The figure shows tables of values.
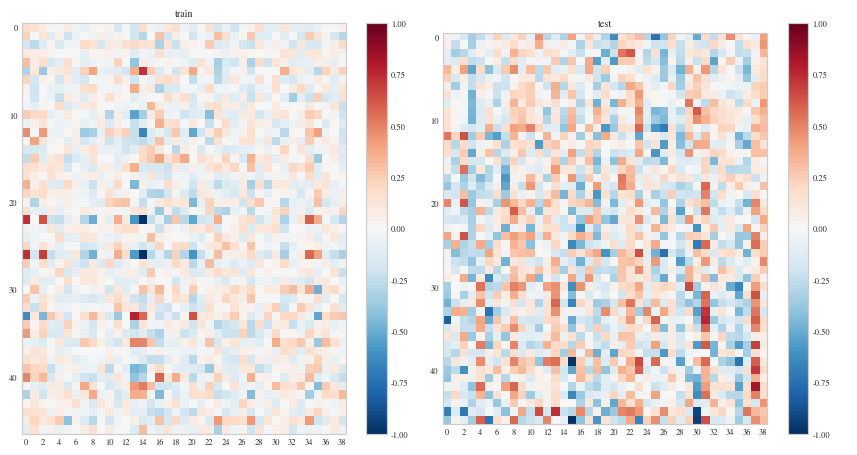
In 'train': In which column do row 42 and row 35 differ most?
0
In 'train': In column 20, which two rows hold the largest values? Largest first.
33, 5
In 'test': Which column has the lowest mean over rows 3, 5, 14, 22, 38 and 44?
20
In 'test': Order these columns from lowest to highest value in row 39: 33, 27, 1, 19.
33, 19, 27, 1
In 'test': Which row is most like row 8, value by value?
44
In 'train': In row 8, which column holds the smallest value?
32
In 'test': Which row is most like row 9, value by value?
10
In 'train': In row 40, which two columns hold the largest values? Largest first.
16, 0
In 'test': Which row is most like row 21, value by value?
35
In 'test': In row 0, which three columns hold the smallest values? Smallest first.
25, 20, 30
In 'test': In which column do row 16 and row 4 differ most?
7
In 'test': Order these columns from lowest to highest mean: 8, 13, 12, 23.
12, 23, 13, 8
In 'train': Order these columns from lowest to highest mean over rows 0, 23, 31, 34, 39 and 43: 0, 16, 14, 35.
14, 16, 35, 0
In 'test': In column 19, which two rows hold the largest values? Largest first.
33, 12
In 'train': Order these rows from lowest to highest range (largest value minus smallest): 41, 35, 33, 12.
35, 41, 12, 33
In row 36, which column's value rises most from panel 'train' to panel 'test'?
2
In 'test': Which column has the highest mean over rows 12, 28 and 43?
8
